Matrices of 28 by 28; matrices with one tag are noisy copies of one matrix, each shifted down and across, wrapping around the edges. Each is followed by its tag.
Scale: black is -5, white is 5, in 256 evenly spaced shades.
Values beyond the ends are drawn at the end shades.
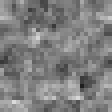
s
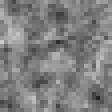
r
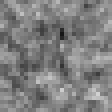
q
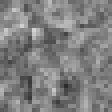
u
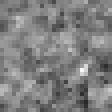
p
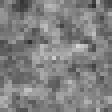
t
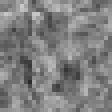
u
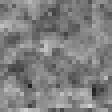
s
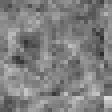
u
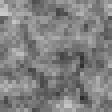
q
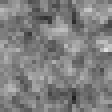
q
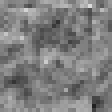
s
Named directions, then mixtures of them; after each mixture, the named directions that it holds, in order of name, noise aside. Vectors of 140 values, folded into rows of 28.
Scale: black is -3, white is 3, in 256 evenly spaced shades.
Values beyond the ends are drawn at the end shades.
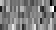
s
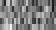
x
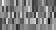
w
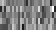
s, x.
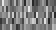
w.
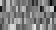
s, x.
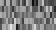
s, w, x.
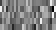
s, w.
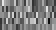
w.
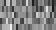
w, x.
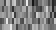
w, x.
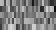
s, w, x.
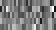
s, w.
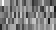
s, w.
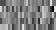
s, x.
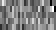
s, w, x.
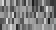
s, w, x.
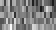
s, w, x.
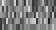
w.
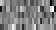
s.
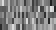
s, w.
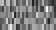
s, w, x.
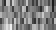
x.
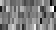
s.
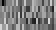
s, w, x.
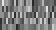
w.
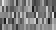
w.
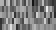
s, w, x.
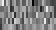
s, w, x.
